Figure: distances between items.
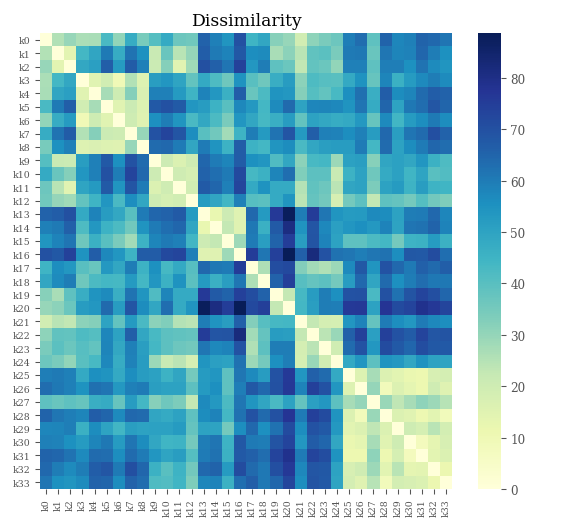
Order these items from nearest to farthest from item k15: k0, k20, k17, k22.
k0, k17, k22, k20
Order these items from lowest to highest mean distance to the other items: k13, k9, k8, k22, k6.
k6, k9, k8, k22, k13
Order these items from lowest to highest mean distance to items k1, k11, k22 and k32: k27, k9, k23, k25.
k9, k27, k23, k25
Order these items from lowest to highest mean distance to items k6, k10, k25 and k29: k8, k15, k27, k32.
k27, k32, k15, k8
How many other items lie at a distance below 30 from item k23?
4
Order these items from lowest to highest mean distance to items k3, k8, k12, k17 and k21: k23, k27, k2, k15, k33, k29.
k23, k27, k2, k15, k29, k33
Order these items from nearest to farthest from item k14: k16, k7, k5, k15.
k16, k15, k7, k5
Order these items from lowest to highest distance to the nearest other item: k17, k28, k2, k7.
k28, k2, k7, k17
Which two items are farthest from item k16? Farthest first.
k20, k22
